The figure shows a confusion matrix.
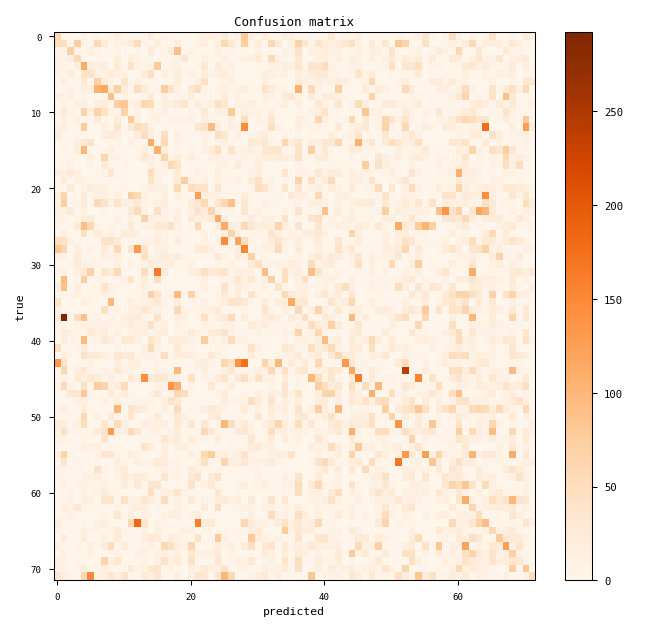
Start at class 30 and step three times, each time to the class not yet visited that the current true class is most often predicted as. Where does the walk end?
13
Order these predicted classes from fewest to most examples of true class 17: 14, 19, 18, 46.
19, 14, 18, 46
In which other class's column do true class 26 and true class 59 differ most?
61
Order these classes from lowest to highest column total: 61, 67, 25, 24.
67, 24, 25, 61
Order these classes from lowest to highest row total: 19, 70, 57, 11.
57, 19, 70, 11
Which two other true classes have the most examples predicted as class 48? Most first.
46, 67
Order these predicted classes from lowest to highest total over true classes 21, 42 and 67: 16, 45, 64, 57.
45, 57, 16, 64
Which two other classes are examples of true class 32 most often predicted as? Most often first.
1, 4
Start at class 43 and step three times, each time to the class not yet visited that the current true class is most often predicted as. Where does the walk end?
64
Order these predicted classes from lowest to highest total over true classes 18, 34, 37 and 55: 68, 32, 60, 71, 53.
71, 32, 53, 60, 68
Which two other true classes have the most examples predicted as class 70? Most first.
12, 11
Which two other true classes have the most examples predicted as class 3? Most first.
1, 37
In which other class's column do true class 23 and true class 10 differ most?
58
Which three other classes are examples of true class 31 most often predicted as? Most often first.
15, 62, 38
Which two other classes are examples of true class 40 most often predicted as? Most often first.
4, 22
